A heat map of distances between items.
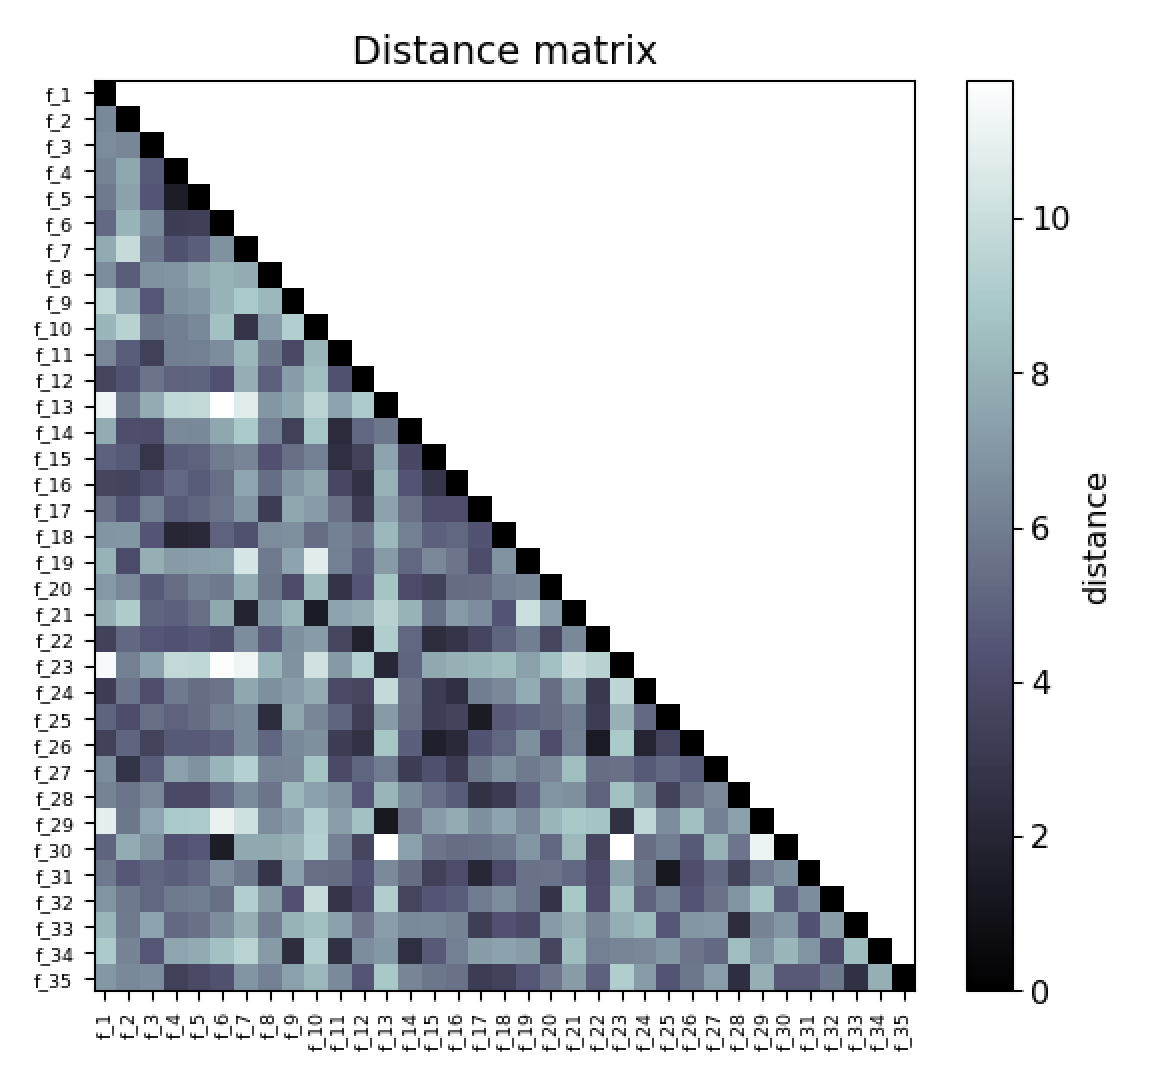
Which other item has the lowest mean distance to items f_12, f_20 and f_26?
f_22
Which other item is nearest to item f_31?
f_25
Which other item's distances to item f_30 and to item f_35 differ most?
f_33
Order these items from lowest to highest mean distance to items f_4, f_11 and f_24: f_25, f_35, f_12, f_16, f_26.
f_26, f_16, f_12, f_25, f_35
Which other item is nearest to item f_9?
f_34
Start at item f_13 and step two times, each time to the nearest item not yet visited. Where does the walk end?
f_23
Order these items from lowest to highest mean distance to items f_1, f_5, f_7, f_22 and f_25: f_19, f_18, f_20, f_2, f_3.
f_18, f_3, f_20, f_2, f_19
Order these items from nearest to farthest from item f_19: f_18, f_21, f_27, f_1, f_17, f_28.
f_17, f_28, f_27, f_18, f_1, f_21
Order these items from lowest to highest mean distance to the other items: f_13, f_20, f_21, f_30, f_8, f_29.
f_20, f_8, f_30, f_21, f_29, f_13
